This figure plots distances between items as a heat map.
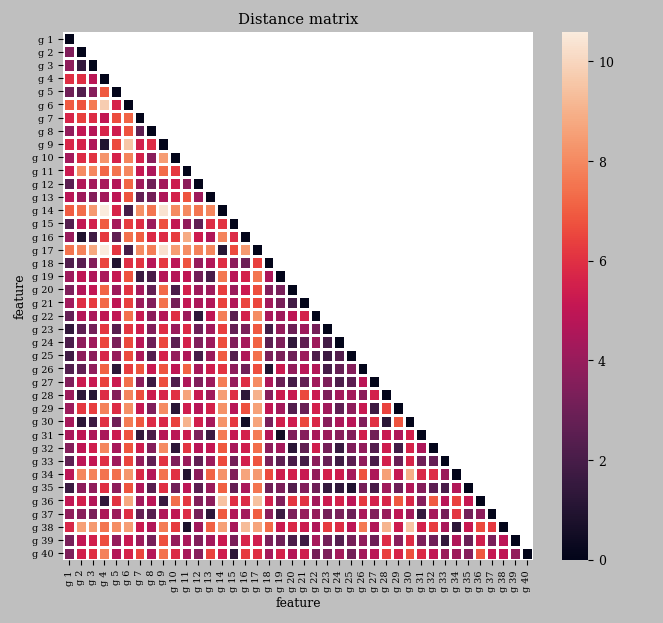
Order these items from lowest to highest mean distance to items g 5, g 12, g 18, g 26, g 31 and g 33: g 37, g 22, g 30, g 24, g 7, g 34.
g 24, g 37, g 22, g 30, g 7, g 34
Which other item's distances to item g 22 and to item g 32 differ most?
g 10
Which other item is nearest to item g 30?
g 16
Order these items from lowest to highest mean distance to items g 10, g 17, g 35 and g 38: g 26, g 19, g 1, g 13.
g 1, g 19, g 26, g 13
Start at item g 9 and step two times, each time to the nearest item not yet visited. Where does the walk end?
g 36
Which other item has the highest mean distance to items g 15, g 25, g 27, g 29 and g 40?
g 17
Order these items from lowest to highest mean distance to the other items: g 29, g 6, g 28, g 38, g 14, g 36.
g 29, g 28, g 36, g 38, g 6, g 14
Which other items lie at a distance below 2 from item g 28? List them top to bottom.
g 2, g 3, g 16, g 30
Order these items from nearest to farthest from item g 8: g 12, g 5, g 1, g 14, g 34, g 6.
g 12, g 1, g 34, g 5, g 6, g 14
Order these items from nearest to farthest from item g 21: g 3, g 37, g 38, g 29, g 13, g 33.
g 33, g 29, g 37, g 13, g 38, g 3
